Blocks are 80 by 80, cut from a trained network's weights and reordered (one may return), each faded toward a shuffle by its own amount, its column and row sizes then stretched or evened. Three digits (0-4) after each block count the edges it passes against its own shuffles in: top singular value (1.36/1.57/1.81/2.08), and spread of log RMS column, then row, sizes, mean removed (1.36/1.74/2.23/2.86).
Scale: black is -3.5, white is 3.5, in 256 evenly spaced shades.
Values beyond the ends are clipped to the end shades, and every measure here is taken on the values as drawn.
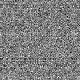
3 0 0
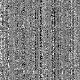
4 4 0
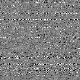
2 1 4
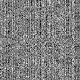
4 2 1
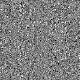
1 3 0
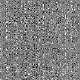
1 4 3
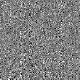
2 3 2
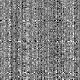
4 3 2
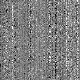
3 4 1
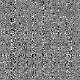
3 4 2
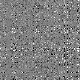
0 4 3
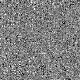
0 0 2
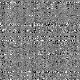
1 2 4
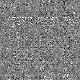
2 2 2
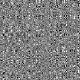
4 4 3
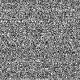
1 0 0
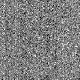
1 1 0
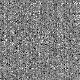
1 0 2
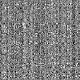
3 1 3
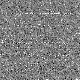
0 0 2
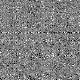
0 0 3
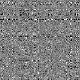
4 3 3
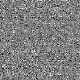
2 1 3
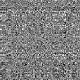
4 2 3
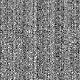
3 1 2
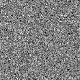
1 0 1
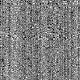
3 0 3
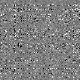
0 3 4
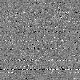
2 0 3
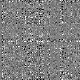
1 4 3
